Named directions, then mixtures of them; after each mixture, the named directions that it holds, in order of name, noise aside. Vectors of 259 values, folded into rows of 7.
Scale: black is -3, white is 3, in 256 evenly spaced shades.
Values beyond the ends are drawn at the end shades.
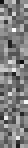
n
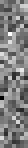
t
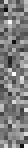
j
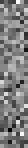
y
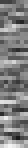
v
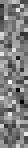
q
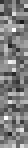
n, v.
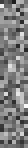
q, y.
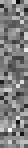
y.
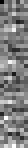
n, v.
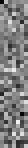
j, n, y.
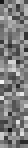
n, y.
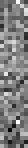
q, t, y.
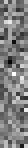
j.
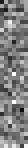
j, v.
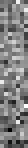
t, v, y.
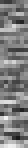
v.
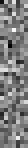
n.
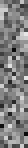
j, q, t.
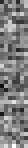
j, n, v.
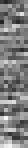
v.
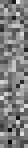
y.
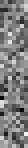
j, t, v.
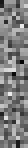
n, t.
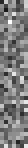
j, n.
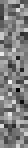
q.
